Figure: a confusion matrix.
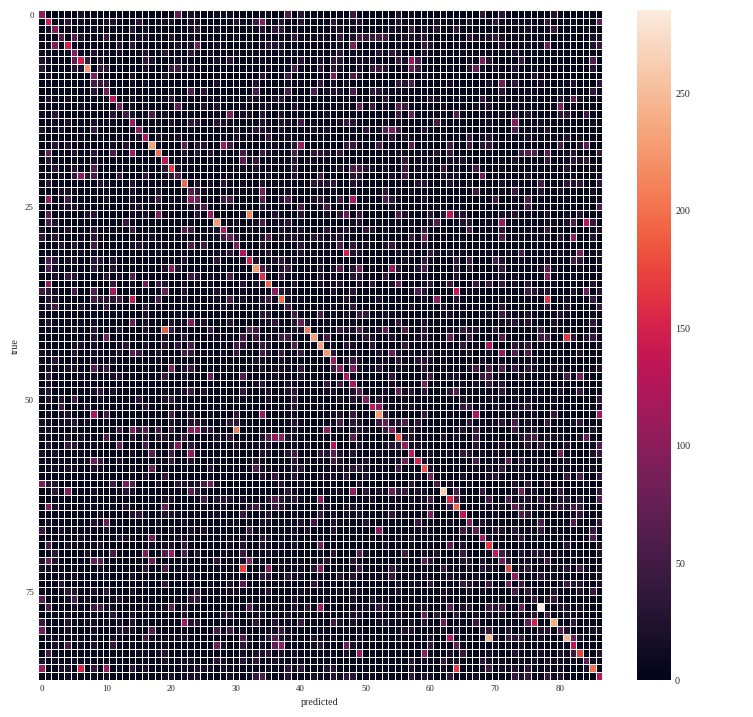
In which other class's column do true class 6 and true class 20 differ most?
57
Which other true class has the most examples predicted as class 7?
6
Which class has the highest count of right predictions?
77
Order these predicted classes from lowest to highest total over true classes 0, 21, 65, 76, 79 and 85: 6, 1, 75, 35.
1, 35, 75, 6
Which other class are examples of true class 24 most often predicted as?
48
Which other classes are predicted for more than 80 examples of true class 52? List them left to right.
8, 34, 67, 86
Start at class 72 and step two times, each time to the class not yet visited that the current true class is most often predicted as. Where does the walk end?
47
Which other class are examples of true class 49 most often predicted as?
55
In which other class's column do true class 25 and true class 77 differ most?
43
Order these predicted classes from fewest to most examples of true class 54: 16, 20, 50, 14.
50, 20, 16, 14
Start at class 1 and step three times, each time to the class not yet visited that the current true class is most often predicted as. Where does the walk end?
59
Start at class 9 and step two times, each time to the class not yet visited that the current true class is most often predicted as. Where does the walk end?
32
